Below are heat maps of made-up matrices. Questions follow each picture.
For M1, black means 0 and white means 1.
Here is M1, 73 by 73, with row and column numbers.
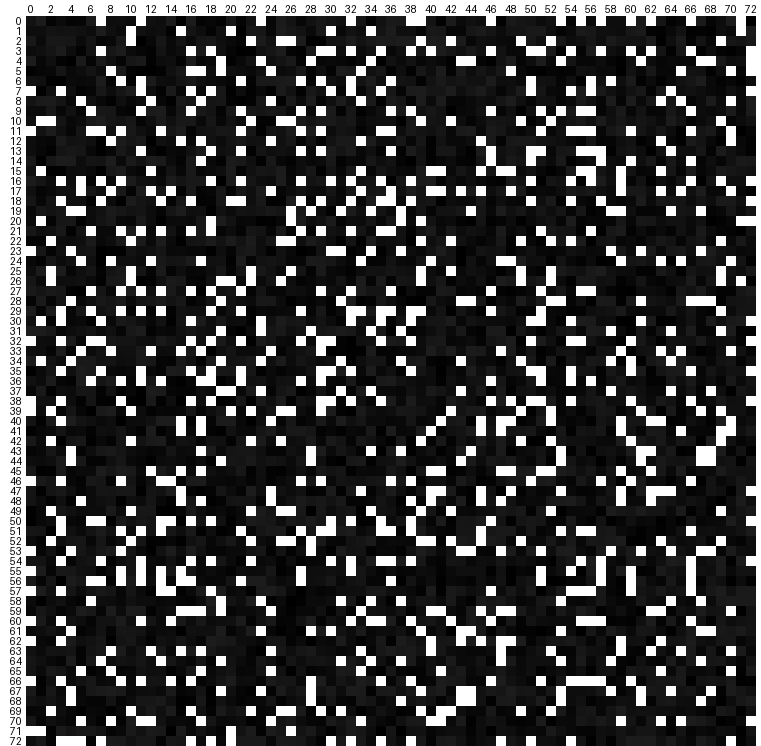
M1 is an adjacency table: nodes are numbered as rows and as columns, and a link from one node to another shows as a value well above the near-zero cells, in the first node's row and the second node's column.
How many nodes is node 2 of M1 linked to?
9
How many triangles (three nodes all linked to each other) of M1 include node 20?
4
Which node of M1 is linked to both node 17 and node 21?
node 36
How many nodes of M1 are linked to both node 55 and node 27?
5
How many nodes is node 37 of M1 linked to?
9
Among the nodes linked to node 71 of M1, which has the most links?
node 0
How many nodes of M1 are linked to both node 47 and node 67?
2
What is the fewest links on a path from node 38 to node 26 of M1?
3
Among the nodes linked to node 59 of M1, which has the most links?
node 16
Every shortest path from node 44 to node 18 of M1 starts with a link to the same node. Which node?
node 4
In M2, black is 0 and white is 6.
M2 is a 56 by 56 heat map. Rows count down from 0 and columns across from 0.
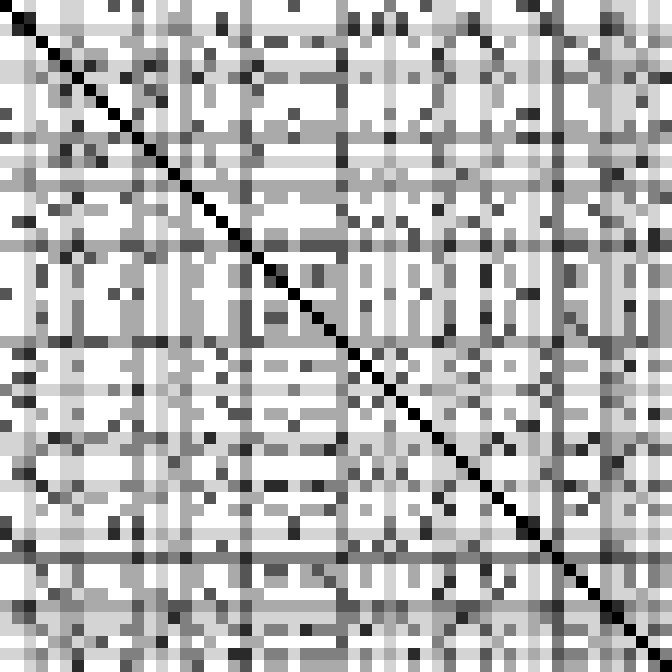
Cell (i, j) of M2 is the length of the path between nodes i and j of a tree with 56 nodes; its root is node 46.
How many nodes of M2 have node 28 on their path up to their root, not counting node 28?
12
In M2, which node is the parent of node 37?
20
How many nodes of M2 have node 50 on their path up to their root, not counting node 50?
11
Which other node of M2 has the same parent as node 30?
25
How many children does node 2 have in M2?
7
